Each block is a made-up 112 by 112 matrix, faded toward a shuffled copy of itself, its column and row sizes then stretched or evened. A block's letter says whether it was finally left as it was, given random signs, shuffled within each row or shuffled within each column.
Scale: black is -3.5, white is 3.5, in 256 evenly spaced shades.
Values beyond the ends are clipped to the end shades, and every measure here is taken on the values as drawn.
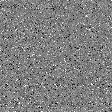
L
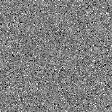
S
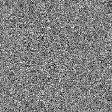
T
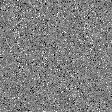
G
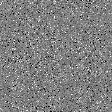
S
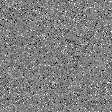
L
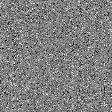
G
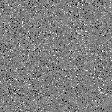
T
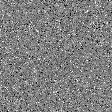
L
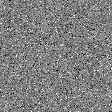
L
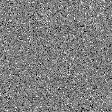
S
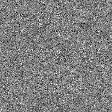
S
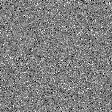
L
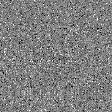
T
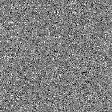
T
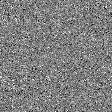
L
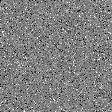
G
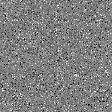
T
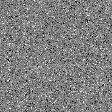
G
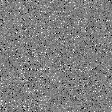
S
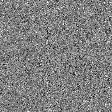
G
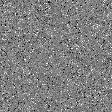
G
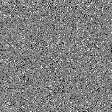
T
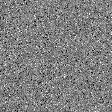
G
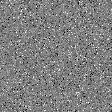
G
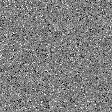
L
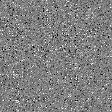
S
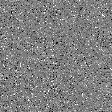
T
